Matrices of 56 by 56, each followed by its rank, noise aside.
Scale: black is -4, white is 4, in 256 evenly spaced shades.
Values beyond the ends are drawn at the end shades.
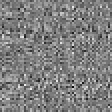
five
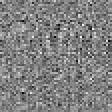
eight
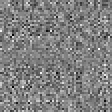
eight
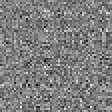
seven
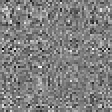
six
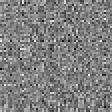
seven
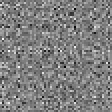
six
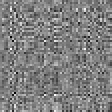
five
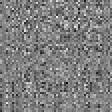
seven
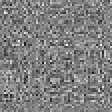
seven
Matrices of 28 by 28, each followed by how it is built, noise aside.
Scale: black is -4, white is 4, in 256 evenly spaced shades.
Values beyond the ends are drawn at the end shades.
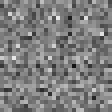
repeating columns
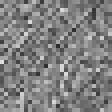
Hankel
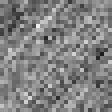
Hankel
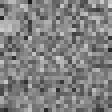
low rank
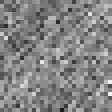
Hankel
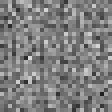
blocks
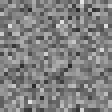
repeating columns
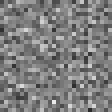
repeating rows
